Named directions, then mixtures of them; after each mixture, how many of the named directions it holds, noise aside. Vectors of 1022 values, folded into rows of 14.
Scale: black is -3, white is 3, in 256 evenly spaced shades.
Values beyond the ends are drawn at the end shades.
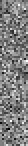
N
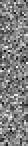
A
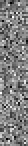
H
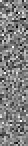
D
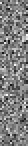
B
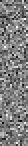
two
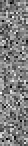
one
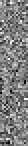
two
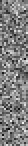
one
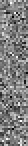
four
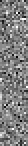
three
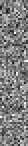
three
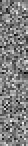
two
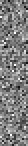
three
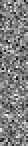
two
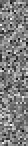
three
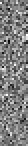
one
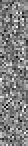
four
